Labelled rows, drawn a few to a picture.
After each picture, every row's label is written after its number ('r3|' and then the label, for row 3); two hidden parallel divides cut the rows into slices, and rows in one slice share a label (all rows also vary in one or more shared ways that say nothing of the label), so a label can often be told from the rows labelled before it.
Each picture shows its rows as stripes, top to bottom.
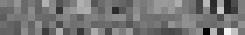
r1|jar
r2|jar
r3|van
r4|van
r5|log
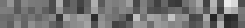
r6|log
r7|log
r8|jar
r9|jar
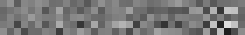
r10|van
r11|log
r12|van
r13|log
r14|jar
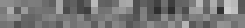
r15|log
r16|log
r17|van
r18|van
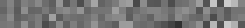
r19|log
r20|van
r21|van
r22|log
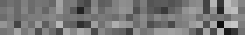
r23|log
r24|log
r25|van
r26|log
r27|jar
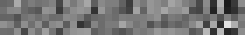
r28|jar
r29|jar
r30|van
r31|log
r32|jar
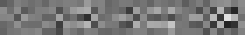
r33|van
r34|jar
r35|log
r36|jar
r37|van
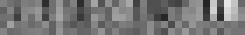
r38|log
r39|log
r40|log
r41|van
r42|van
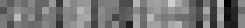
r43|jar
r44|jar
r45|jar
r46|jar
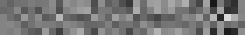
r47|jar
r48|jar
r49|log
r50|van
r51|jar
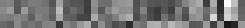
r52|log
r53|log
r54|log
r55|jar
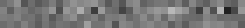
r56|van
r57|jar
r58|van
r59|van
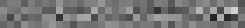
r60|van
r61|log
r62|jar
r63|van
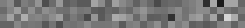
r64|log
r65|van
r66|log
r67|van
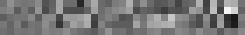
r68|log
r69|log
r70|jar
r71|jar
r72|van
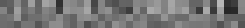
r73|jar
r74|jar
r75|van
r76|van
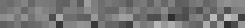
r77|van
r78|van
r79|log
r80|jar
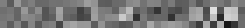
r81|van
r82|log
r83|log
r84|jar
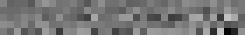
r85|van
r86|van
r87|log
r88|van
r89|jar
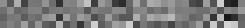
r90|jar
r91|van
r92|jar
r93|log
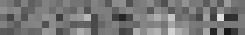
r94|van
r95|van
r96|jar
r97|van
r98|jar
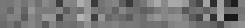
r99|jar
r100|van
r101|jar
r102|van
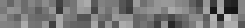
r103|jar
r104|jar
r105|log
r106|log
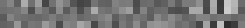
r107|log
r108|log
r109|van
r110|jar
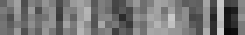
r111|jar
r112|jar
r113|jar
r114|jar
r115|jar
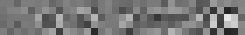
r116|van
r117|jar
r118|log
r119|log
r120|jar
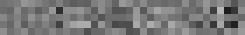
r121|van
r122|jar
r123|van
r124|jar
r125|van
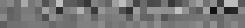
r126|log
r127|jar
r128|van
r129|van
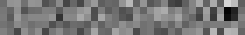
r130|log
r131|jar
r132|jar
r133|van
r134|log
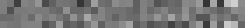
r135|log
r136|van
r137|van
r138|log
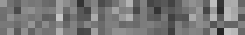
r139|log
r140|log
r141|log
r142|van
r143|log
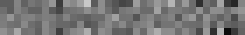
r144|jar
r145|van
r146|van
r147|van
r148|jar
